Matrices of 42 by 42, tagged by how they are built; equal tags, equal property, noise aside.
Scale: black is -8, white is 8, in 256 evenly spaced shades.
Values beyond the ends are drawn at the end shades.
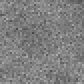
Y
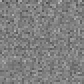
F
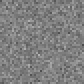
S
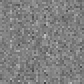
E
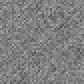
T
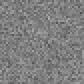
S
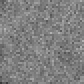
Y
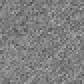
T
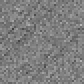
T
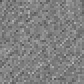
T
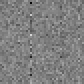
E
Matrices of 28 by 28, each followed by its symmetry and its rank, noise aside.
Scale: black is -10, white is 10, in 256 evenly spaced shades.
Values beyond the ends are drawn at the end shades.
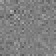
symmetric, rank three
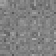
symmetric, rank four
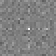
symmetric, rank four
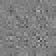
symmetric, rank three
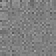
symmetric, rank four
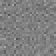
no symmetry, rank four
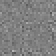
antisymmetric, rank four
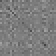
symmetric, rank four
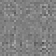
no symmetry, rank four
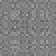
symmetric, rank three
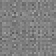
antisymmetric, rank four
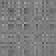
symmetric, rank two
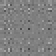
symmetric, rank two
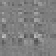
no symmetry, rank two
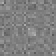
symmetric, rank three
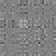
symmetric, rank three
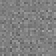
antisymmetric, rank four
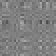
no symmetry, rank two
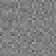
no symmetry, rank four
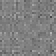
no symmetry, rank four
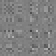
symmetric, rank two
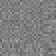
no symmetry, rank four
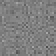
symmetric, rank four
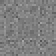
symmetric, rank four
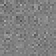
symmetric, rank four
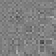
symmetric, rank four
